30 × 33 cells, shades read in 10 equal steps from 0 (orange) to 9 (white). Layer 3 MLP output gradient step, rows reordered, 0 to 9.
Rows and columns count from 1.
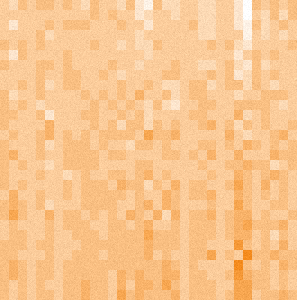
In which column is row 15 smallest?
28
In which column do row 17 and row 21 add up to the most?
6
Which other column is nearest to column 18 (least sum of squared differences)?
15
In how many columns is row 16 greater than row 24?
10
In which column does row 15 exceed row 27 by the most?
27
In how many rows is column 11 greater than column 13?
4
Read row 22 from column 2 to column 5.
2 4 5 5
